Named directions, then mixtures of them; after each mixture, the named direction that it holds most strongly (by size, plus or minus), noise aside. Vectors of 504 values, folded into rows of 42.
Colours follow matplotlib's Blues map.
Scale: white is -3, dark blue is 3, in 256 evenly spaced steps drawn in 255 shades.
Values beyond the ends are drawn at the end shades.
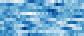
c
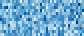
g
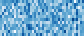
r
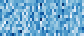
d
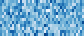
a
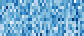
r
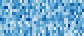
g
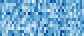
a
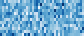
d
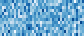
r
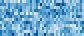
a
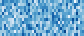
r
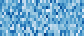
a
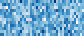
g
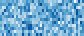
r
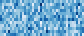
g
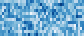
c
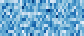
a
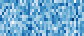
r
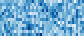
r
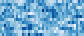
c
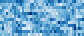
c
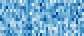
g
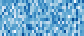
r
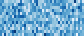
r
